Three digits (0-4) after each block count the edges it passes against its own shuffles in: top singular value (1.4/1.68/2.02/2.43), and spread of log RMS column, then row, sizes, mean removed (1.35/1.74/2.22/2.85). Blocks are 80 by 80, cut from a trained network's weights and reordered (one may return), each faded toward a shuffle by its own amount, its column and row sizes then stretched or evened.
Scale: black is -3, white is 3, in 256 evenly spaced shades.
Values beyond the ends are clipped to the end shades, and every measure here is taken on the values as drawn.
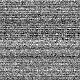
4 1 3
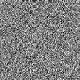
3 1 0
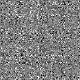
1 3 3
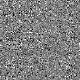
0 3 2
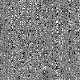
2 4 1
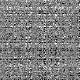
3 4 3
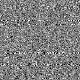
1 0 4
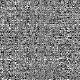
1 4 1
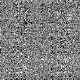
0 4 1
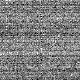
3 3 1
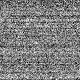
2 0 1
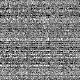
4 3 3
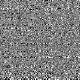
2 2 4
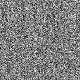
1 0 1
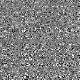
1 2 4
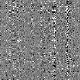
3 4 2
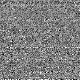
0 1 3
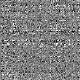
0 4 4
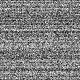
3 0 0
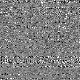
0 1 4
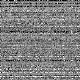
4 2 4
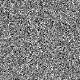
1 2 1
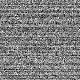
3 1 0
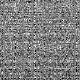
2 4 0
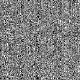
2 3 1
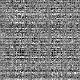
4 4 2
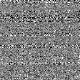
0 2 4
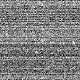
4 3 1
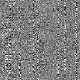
3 4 1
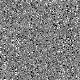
1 2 0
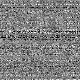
2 1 4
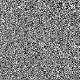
2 3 3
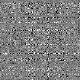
0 4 4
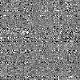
1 3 4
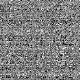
1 3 2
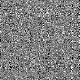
1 3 3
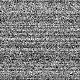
3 1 1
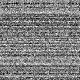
4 0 3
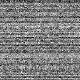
4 2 2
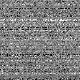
3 2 4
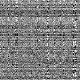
4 4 0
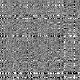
4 3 4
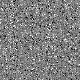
0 2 1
